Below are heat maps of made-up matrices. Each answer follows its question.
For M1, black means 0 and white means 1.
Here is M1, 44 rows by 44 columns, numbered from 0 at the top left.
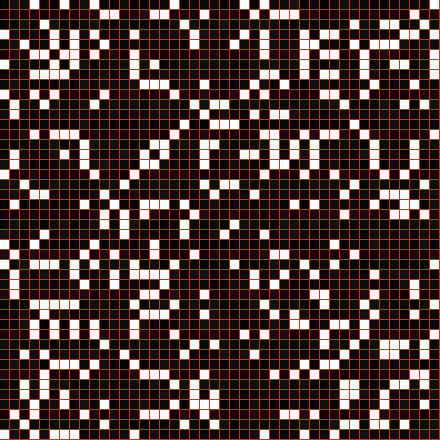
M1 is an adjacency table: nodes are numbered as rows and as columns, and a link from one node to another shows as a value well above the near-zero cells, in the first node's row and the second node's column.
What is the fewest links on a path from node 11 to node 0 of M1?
4
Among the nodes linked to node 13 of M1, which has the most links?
node 3
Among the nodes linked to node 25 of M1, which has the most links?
node 15
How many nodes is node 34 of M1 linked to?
9
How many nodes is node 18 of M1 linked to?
7
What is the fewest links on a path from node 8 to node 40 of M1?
2
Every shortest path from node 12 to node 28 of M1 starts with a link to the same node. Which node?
node 35
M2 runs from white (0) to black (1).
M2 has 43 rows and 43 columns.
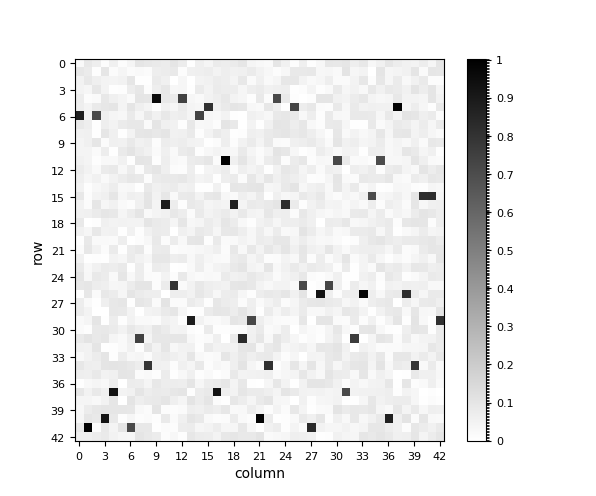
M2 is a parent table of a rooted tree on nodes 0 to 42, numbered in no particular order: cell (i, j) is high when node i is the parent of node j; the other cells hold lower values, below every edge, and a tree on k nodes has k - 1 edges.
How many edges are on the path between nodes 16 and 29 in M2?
4
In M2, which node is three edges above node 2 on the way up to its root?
15
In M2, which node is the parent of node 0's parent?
41
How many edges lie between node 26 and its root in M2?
2
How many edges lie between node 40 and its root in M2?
2
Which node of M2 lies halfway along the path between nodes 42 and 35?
25
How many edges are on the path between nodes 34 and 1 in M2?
3
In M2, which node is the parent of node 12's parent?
37
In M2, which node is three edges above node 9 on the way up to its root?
5
